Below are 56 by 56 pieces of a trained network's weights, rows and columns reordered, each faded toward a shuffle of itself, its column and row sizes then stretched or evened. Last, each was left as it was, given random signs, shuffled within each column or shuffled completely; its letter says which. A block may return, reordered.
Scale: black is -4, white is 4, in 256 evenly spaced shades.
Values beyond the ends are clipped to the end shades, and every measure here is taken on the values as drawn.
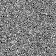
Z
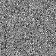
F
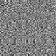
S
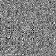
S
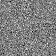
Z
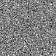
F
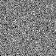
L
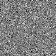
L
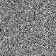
L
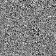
L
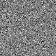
F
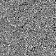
L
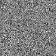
L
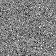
Z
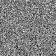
Z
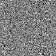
L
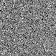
Z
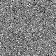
Z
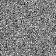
F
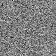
Z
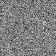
F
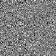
S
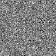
S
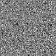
L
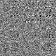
S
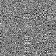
S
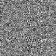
S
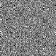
S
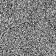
Z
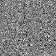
L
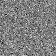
Z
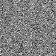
F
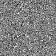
Z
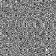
S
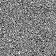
Z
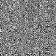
S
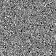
F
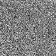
F
